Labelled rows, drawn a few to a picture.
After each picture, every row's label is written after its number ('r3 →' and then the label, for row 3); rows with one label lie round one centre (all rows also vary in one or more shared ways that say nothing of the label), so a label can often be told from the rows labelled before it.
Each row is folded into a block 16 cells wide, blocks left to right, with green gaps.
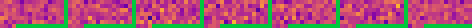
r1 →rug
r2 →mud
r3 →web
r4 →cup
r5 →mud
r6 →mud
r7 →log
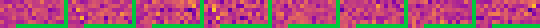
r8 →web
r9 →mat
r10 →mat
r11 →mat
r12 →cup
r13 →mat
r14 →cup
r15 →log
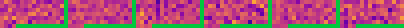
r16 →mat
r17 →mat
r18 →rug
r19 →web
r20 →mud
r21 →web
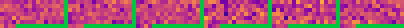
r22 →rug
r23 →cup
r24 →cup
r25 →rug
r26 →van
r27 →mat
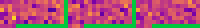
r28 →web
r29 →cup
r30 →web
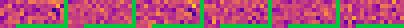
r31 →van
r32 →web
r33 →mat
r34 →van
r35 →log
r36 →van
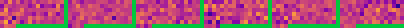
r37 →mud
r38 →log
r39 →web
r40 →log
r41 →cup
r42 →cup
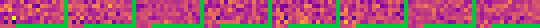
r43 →cup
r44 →rug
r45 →mat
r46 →van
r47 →cup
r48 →mud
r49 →web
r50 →log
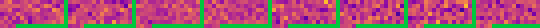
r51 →mud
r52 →mat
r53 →rug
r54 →mud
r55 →web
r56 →van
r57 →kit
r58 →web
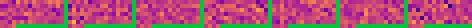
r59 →mat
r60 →mud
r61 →web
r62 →mud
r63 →van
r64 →log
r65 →web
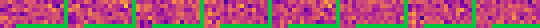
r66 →van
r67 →cup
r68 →rug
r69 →rug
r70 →van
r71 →van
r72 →mud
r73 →log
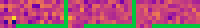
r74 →van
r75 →rug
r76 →mud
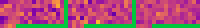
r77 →kit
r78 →cup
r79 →cup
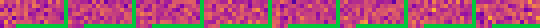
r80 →log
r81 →web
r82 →kit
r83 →kit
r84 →rug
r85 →log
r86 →van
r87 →web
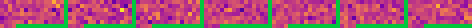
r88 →mat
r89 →mud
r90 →mud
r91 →van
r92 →mat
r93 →mud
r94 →web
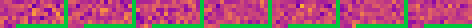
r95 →web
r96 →web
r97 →kit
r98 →cup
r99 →cup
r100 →mat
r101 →cup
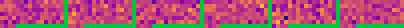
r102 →rug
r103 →rug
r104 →kit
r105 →rug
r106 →log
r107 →mud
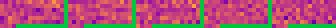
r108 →van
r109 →web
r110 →rug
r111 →rug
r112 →web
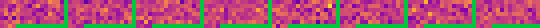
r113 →kit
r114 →web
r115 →van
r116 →kit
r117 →rug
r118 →cup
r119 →cup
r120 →mat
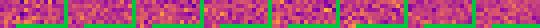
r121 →van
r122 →web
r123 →cup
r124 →mud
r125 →mud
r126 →mat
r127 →mat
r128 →mat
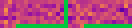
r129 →mud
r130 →mat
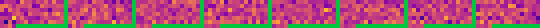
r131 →kit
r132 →log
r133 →kit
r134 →van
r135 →mud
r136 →kit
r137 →web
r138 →mat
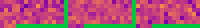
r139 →kit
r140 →van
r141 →log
